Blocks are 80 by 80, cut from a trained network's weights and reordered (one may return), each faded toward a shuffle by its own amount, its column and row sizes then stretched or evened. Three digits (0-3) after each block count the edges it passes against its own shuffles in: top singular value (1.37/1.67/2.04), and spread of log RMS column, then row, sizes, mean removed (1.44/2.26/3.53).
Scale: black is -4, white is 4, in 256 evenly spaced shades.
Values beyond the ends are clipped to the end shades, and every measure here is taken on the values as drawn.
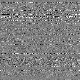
2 0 3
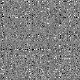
0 2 2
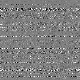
1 1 3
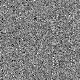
0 1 0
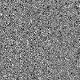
1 1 0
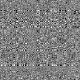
3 1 2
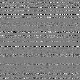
3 0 3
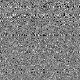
3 1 2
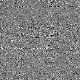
0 1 2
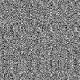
3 1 0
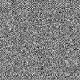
3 0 1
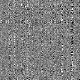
2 2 1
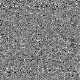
0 0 2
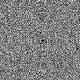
3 0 1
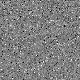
0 0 0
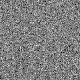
2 0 0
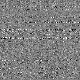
0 0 2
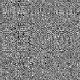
3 1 1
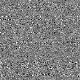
0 0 2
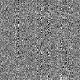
3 2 0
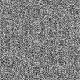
3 0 0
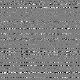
2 1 3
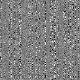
2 3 0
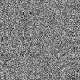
3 1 0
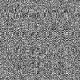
3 1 1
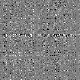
2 2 2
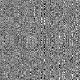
2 2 0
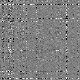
2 2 2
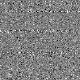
0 1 2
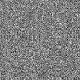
3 1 0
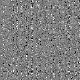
2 2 0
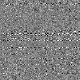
2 1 2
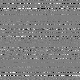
2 0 3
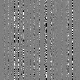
3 3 0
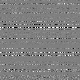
3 0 3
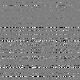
2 1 3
